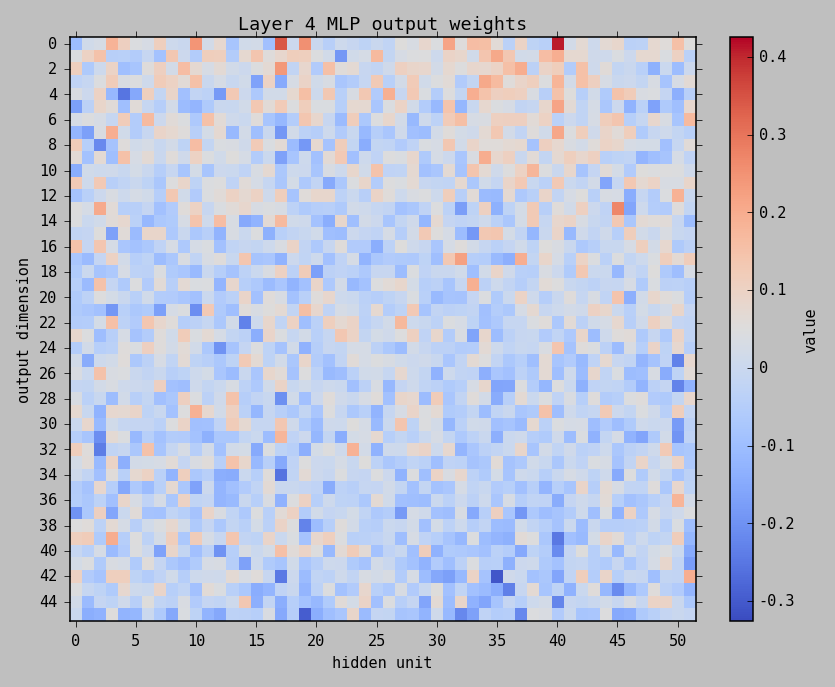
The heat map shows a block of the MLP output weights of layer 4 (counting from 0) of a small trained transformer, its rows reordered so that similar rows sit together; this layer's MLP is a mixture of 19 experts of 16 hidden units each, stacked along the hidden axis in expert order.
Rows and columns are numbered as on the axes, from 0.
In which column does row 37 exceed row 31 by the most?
2
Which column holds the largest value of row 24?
40
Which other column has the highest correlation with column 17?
29
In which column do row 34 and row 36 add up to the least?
17
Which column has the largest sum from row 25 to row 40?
44
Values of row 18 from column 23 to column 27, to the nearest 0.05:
-0.05 -0.05 0 0 -0.1
